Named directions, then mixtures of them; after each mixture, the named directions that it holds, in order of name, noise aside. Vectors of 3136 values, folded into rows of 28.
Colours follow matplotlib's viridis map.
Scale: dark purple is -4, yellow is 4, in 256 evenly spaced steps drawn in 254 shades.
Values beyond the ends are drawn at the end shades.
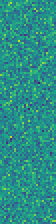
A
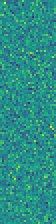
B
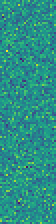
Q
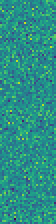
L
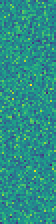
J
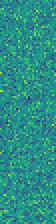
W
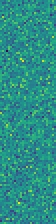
Q.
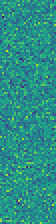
Q.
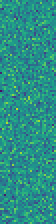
W.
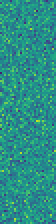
J, L, W.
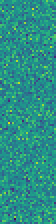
L.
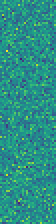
Q.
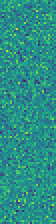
A, L, Q.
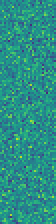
J, L, W.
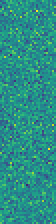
A, B, W.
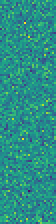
A, L, Q.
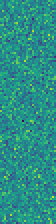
A, J, L.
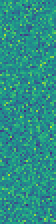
A, B.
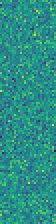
J, W.
